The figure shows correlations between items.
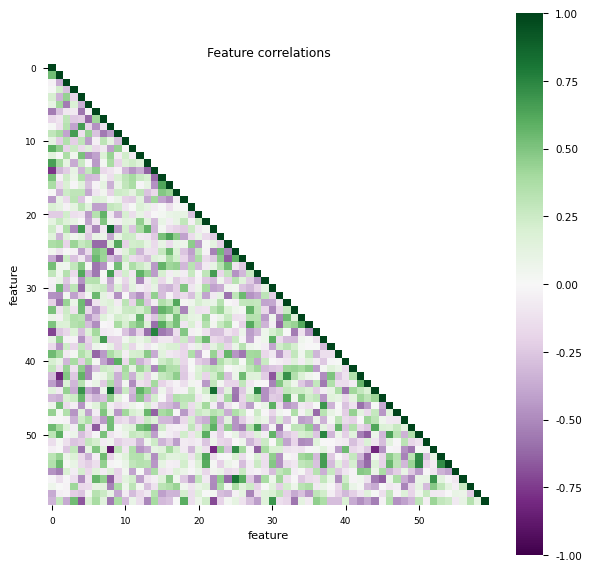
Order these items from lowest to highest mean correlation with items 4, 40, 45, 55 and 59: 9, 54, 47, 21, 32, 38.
47, 54, 21, 38, 9, 32
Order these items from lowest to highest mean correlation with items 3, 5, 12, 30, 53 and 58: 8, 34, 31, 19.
31, 8, 19, 34
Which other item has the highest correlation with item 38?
42
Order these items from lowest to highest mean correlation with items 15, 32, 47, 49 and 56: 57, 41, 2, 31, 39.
31, 39, 57, 2, 41
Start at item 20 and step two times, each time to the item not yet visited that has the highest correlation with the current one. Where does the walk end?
37
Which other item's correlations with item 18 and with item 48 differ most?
59
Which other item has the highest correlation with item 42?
32
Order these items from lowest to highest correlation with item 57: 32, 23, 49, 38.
49, 38, 32, 23
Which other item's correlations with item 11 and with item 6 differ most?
0
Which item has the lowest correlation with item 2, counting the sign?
5
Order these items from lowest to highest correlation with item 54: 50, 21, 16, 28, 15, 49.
16, 15, 28, 49, 21, 50
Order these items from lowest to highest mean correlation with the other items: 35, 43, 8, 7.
43, 8, 7, 35
